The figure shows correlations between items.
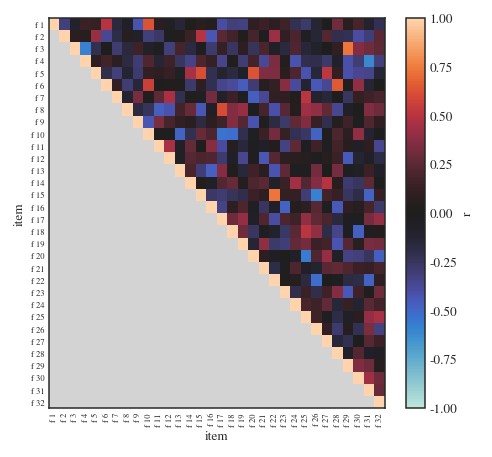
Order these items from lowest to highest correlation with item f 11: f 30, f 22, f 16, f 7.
f 30, f 22, f 7, f 16
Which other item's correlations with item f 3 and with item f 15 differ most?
f 29
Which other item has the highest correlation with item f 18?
f 25
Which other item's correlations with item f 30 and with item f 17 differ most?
f 10
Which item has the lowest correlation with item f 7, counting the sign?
f 20
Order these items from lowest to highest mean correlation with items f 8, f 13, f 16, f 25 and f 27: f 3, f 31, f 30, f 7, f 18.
f 3, f 30, f 7, f 18, f 31
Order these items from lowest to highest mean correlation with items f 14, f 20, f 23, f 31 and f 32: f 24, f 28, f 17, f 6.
f 6, f 28, f 24, f 17
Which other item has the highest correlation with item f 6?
f 28
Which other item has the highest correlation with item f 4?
f 22
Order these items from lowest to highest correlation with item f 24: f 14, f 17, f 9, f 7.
f 7, f 17, f 9, f 14
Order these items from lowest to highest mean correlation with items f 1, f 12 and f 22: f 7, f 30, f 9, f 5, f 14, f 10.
f 9, f 30, f 14, f 7, f 5, f 10
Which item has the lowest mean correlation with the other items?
f 4
